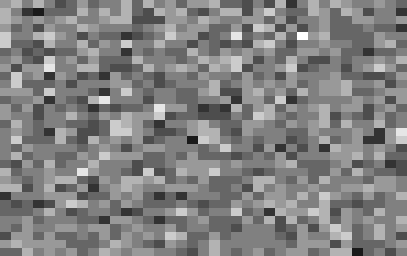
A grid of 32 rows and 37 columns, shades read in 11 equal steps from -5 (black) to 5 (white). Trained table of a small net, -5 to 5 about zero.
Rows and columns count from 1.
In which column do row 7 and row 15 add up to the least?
34
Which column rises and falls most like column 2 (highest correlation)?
11
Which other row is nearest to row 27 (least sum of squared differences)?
5
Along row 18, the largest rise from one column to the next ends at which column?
19
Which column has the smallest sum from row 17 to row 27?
15
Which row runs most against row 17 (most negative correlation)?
9
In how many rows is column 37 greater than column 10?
10
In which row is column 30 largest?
25
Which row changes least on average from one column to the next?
31
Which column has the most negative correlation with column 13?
17
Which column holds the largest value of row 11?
2
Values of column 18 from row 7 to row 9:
2 0 1
